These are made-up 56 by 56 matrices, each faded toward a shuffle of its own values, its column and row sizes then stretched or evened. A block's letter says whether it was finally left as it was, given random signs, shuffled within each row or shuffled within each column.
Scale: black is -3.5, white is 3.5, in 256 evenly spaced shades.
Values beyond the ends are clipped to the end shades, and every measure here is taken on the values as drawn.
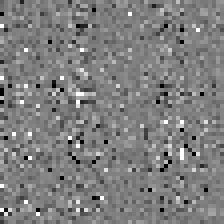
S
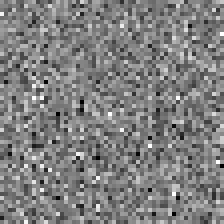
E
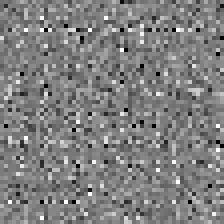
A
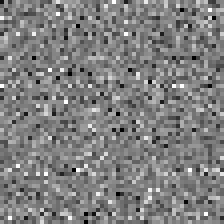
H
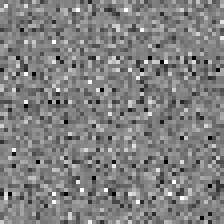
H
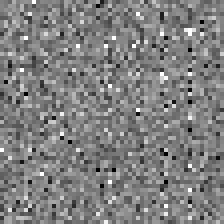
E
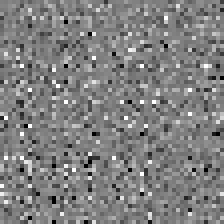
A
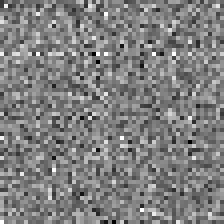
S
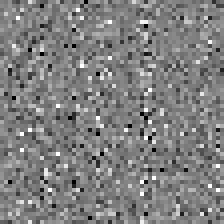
E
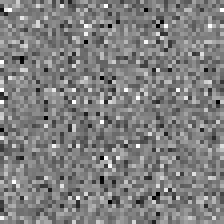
S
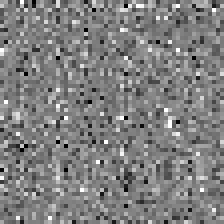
A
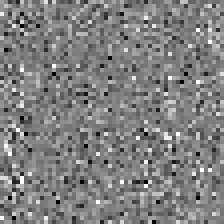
A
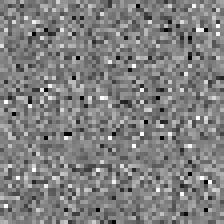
H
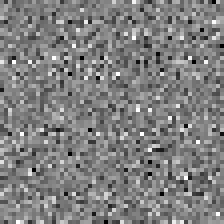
H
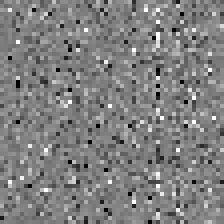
E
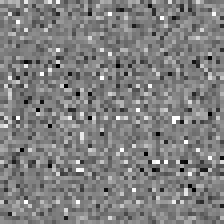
H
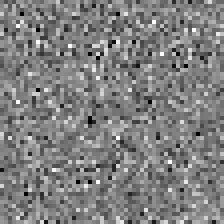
H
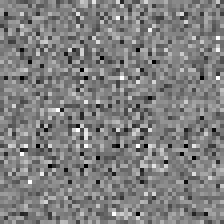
A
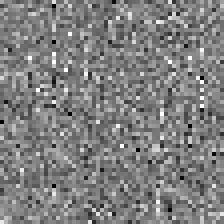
E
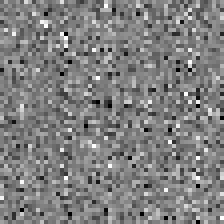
E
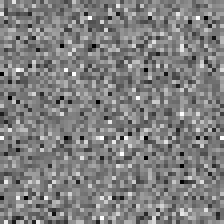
H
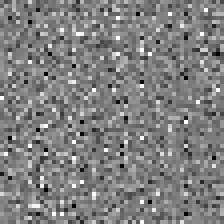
E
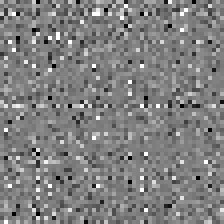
A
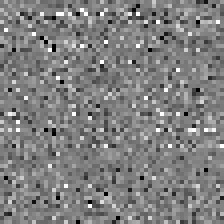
H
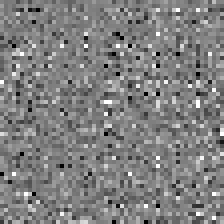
A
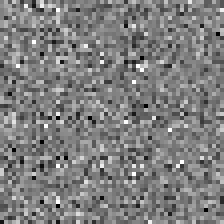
S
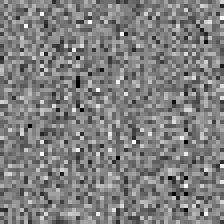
E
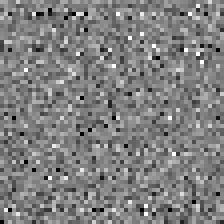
H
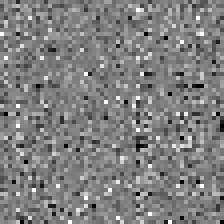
S
